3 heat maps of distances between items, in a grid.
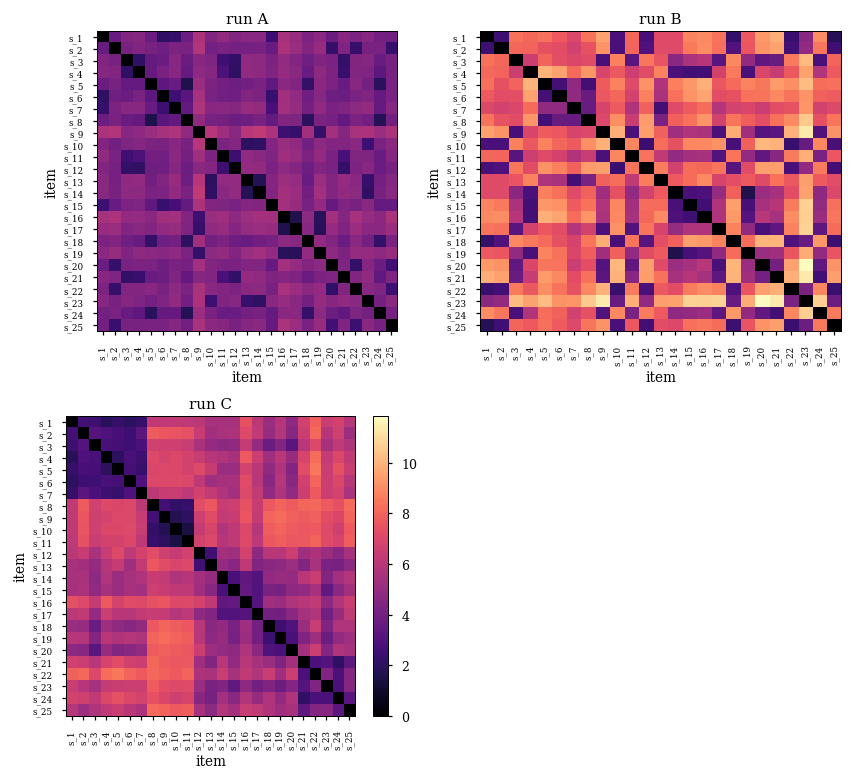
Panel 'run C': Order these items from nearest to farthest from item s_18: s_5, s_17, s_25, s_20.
s_20, s_17, s_5, s_25
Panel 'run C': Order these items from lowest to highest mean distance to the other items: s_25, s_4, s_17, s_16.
s_17, s_4, s_25, s_16
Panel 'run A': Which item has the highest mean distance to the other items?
s_9
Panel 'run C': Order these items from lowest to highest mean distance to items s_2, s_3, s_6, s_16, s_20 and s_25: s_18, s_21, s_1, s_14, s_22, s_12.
s_1, s_18, s_14, s_21, s_12, s_22
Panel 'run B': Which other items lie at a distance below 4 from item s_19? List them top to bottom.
s_4, s_14, s_15, s_16
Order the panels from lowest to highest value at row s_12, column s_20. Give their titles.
run A, run C, run B
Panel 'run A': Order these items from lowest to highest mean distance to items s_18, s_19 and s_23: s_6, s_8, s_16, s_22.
s_8, s_16, s_6, s_22
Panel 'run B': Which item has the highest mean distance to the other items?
s_23
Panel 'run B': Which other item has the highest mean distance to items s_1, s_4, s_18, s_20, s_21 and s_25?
s_5
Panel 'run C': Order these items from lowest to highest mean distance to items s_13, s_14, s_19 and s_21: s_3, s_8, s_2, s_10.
s_3, s_2, s_10, s_8
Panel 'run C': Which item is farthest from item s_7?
s_22
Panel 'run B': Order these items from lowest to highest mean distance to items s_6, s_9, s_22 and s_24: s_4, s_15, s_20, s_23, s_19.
s_20, s_19, s_15, s_4, s_23
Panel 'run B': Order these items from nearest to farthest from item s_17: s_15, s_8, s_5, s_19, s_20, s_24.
s_20, s_24, s_19, s_15, s_8, s_5
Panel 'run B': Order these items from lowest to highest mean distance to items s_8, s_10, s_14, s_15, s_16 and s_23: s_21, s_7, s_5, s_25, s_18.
s_25, s_18, s_7, s_21, s_5
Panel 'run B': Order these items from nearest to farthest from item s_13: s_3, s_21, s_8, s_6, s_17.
s_8, s_6, s_17, s_3, s_21
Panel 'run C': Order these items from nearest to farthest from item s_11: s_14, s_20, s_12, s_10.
s_10, s_14, s_12, s_20
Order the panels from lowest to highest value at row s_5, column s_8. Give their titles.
run A, run B, run C
